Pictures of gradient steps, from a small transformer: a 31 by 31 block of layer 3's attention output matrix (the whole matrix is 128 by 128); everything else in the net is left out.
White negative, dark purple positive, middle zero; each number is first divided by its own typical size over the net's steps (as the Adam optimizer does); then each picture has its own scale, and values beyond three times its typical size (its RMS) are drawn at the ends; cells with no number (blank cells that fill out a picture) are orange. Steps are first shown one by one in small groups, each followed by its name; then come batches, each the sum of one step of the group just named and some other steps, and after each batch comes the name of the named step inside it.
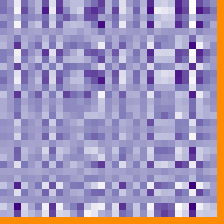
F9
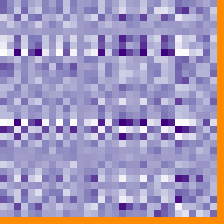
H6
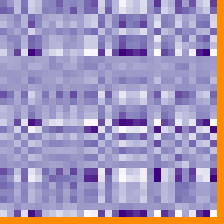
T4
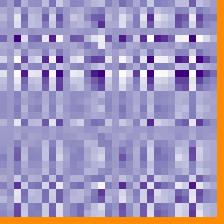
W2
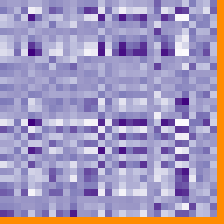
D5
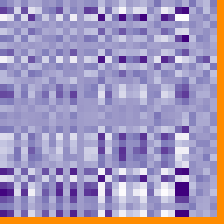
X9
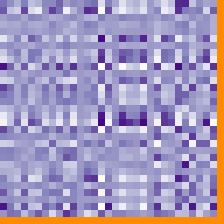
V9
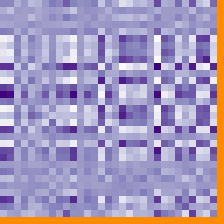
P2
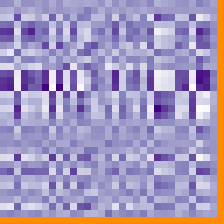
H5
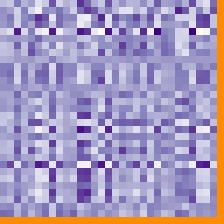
D5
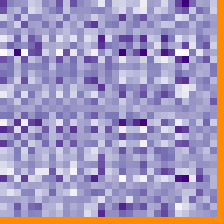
H6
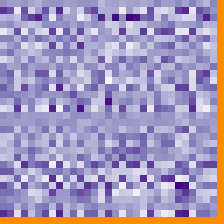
X9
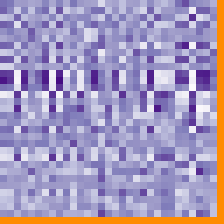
H5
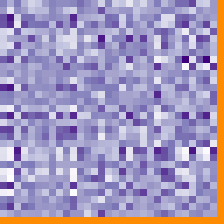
P2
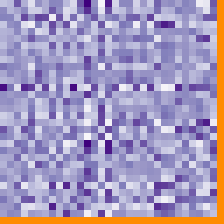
V9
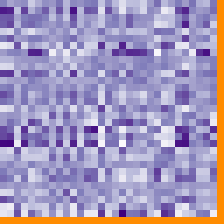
T4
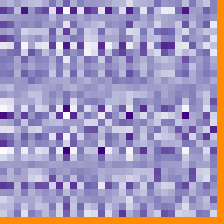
T4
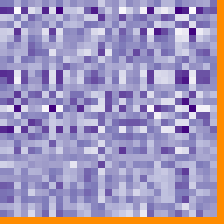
D5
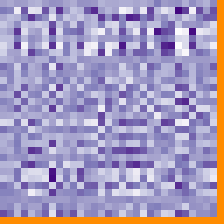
D5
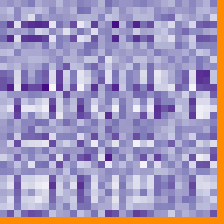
H5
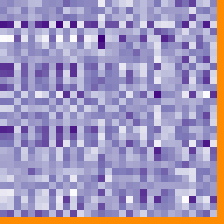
P2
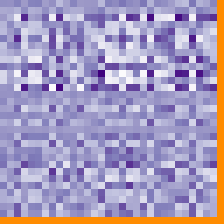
W2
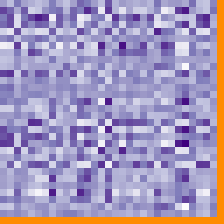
D5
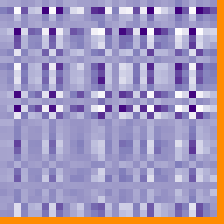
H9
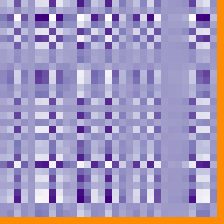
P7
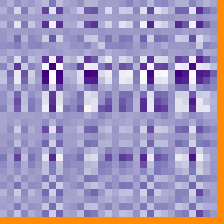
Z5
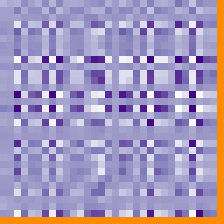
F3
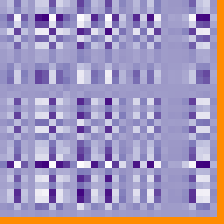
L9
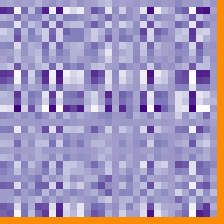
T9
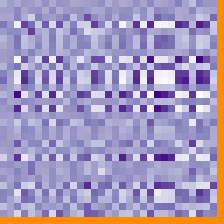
F3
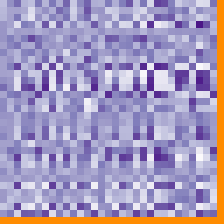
Z5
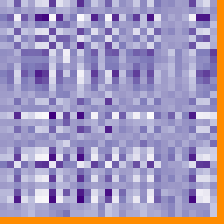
P7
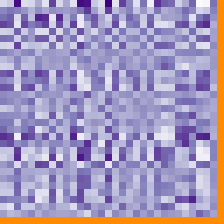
P7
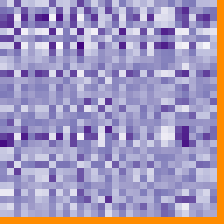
P7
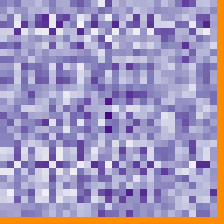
L9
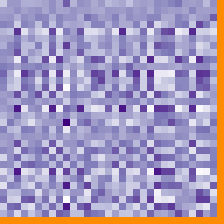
F3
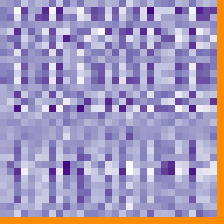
H9
